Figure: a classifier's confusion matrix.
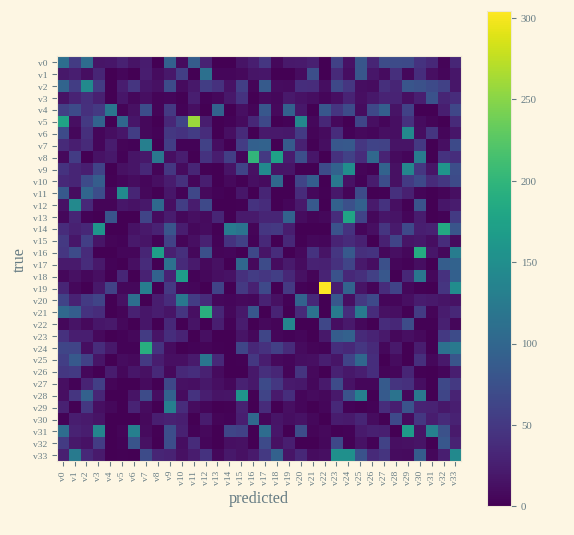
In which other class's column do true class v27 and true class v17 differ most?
v15
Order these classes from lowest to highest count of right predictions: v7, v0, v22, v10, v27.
v10, v22, v27, v0, v7
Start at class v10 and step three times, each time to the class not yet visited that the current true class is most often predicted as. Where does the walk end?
v7
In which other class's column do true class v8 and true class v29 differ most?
v16
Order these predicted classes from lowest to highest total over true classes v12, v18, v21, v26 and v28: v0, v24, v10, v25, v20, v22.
v22, v20, v0, v24, v10, v25
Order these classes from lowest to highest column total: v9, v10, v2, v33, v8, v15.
v8, v10, v15, v2, v9, v33
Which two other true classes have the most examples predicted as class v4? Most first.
v13, v19
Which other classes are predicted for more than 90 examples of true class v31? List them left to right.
v0, v3, v6, v17, v29
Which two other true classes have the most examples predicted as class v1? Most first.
v12, v33
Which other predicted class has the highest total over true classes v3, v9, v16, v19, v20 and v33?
v24
